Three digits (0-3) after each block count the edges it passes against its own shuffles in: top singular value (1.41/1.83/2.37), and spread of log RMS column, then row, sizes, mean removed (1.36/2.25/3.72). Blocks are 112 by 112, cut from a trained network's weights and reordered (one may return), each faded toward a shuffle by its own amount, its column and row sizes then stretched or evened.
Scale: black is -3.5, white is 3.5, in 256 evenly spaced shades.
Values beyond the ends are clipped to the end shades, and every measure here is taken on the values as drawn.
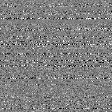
1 0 3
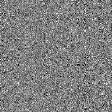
1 2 1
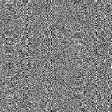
3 2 0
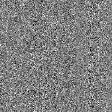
0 2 0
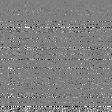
2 1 3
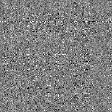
1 2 2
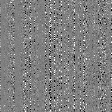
1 3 0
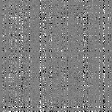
2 3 2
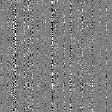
3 3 1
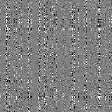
3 3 1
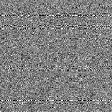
3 0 2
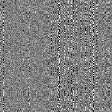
3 3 0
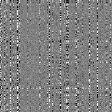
3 3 1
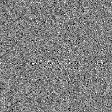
1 1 1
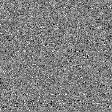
0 0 2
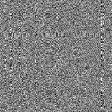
3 2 0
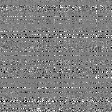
1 2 3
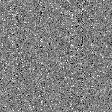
1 1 0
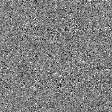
1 1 1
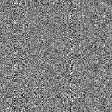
3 2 1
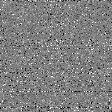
1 1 2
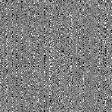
2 3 1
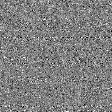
0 0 2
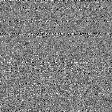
0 0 2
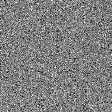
0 1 0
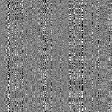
3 3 0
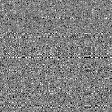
3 0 2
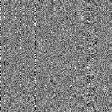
3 2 0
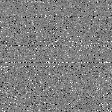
1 1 2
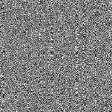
2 2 0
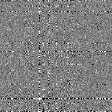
3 2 2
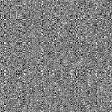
3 2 1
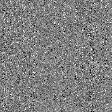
0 2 0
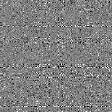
3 2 2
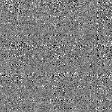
1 2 2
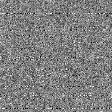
1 0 2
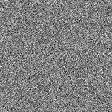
2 0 0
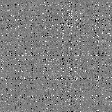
1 2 2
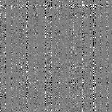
2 3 2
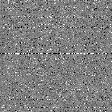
2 1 2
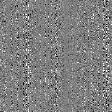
0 3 1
